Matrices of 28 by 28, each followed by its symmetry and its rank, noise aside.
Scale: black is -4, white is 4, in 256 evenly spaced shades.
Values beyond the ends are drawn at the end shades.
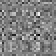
no symmetry, rank three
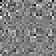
no symmetry, rank four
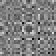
symmetric, rank three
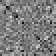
symmetric, rank six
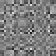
symmetric, rank three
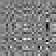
no symmetry, rank three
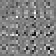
symmetric, rank three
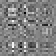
no symmetry, rank three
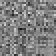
no symmetry, rank six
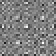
symmetric, rank three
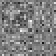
symmetric, rank three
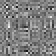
no symmetry, rank three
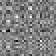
no symmetry, rank three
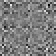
no symmetry, rank four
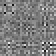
symmetric, rank four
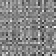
no symmetry, rank four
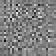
no symmetry, rank four
